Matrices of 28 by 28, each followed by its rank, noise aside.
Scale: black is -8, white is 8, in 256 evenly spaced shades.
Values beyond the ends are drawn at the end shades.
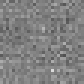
four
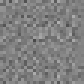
four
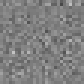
five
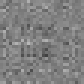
three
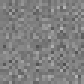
five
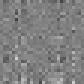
four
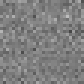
four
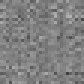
five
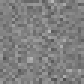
six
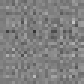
four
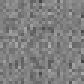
four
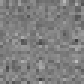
three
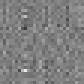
four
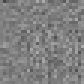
six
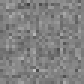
five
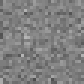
six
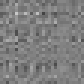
three
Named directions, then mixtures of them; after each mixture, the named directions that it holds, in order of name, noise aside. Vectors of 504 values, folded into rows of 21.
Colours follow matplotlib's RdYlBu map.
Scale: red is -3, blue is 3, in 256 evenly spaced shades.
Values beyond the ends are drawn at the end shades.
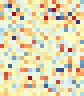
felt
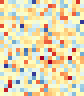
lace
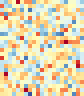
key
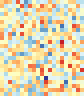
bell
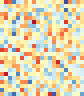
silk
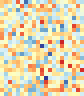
bell.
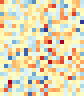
bell, lace.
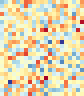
bell, lace.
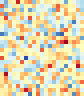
key.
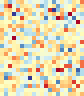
felt.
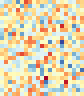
bell.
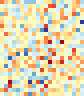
bell, lace.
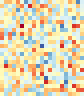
bell, lace.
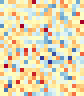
lace.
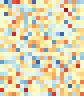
key, silk.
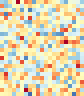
key.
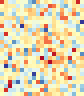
lace.
